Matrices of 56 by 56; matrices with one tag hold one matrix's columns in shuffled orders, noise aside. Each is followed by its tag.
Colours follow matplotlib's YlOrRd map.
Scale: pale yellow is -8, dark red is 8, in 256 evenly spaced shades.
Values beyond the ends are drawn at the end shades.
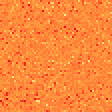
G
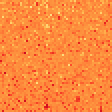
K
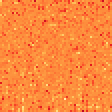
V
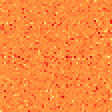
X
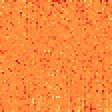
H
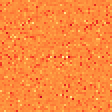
X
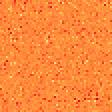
G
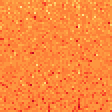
K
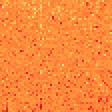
K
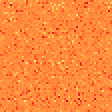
G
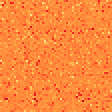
G
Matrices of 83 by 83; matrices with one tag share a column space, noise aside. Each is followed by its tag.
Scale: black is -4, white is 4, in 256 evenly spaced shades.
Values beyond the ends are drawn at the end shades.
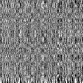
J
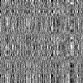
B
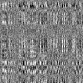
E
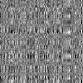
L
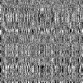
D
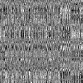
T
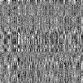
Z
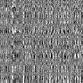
L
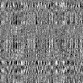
E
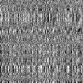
D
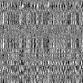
E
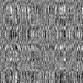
T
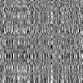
L
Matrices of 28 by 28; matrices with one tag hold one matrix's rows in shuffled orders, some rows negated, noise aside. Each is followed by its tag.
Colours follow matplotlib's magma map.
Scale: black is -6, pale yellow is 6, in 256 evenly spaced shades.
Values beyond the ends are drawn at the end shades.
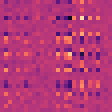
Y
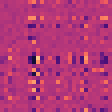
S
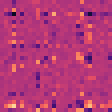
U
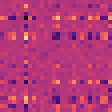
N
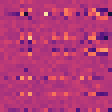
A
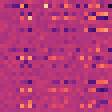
A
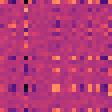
N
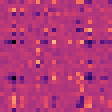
U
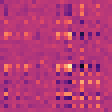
Y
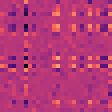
N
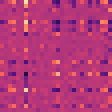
N
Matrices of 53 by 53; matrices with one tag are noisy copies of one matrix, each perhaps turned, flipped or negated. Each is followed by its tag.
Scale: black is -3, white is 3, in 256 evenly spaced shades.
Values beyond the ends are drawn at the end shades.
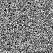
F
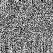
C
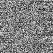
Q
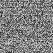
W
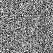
W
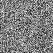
W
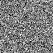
F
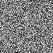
F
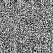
Q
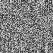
C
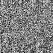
Q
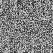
Q
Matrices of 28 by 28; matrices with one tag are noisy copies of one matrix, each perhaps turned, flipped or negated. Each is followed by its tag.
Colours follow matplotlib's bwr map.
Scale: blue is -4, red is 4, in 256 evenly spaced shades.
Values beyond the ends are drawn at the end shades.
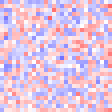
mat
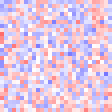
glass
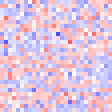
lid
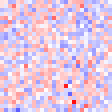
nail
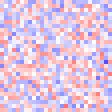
nail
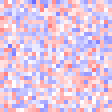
nail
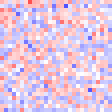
mat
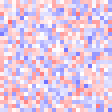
mat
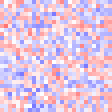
lid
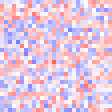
glass
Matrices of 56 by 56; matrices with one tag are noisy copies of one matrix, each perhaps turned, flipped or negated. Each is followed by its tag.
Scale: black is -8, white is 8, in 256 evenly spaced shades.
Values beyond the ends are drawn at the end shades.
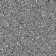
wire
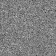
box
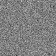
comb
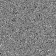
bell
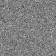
comb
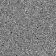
comb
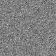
bell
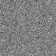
wire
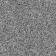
comb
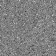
wire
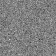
box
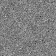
bell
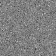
bell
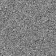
bell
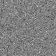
comb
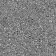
box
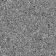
bell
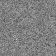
box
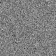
bell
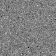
wire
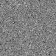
comb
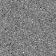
box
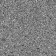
wire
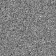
bell
